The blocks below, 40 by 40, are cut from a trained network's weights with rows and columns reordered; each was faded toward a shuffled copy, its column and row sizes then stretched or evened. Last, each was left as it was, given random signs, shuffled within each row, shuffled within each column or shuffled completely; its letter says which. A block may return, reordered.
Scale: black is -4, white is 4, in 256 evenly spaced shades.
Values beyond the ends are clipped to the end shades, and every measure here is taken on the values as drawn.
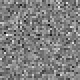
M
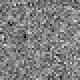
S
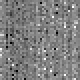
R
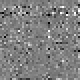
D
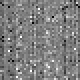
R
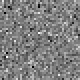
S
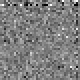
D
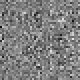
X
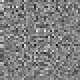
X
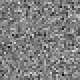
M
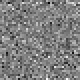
M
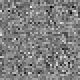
D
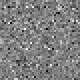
M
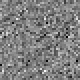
M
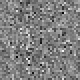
R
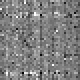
X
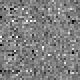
D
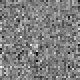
D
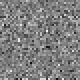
M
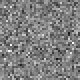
S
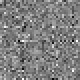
D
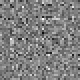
X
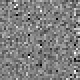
R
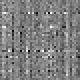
X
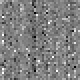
R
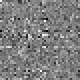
D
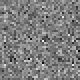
D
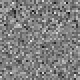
M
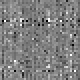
X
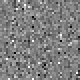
R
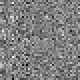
X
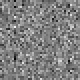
D
